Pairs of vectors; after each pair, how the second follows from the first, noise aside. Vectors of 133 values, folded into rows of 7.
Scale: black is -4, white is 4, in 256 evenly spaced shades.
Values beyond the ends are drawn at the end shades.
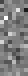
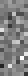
reversed.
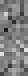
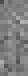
wrapped around, shrunk.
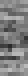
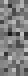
shuffled.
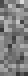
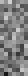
reversed, negated.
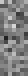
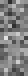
shuffled.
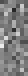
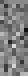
reversed, negated.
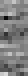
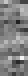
reversed, negated.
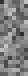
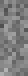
wrapped around, shrunk.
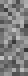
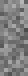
wrapped around, negated, shrunk.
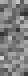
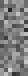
shuffled.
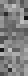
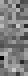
reversed.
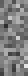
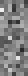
reversed.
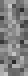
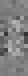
reversed, partly zeroed.
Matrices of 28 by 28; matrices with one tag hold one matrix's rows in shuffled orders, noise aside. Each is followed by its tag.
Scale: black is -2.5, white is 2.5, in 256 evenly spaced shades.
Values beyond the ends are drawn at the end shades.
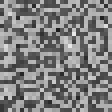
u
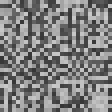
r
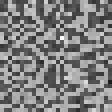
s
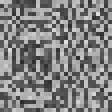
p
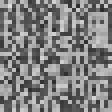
r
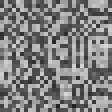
r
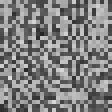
r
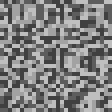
s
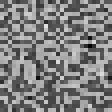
s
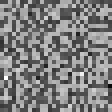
r
